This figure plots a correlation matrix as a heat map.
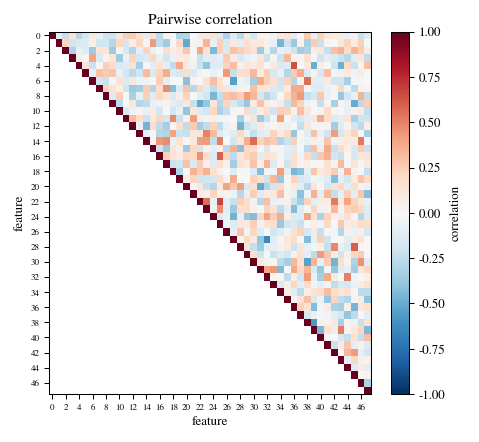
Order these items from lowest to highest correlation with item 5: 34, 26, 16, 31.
34, 31, 16, 26
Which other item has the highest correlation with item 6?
38
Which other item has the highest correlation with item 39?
43
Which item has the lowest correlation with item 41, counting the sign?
35
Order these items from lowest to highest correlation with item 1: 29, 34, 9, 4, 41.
34, 9, 4, 41, 29
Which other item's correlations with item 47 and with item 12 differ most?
21
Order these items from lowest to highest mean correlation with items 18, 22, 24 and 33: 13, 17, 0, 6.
17, 0, 6, 13
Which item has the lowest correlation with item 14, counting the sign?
12
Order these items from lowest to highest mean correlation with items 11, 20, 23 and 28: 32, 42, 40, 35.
32, 35, 40, 42
